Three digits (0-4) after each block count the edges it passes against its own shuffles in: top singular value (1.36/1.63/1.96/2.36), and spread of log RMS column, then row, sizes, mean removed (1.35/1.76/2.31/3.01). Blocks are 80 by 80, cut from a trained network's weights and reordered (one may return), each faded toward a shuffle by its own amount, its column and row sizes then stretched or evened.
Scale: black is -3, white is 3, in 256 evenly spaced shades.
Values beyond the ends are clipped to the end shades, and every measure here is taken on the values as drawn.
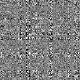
0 4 4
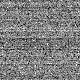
2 1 0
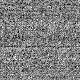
1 1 1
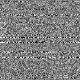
2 0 4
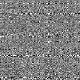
3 1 4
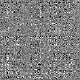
0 4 3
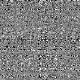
0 3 4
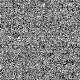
0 2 0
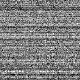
4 1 2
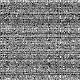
4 3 1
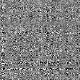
0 3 4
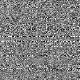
1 2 4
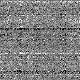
3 3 3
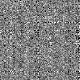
2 3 2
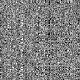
3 2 2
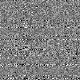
0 2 4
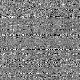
2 0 4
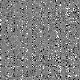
2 4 1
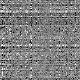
4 4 1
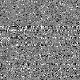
3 1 3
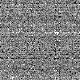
2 3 1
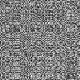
4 1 1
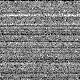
4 0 3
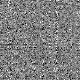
0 3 1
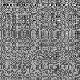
4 2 3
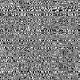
4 1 4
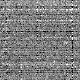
4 3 2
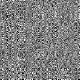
3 4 2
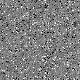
0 1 0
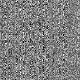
0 4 1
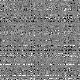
2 3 4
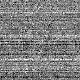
4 1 3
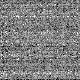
2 2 2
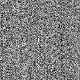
1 2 0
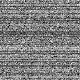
4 1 0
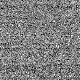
0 1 1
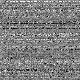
3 0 4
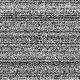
4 0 2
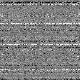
4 1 4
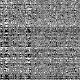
4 4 1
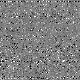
0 1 3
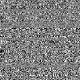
2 1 4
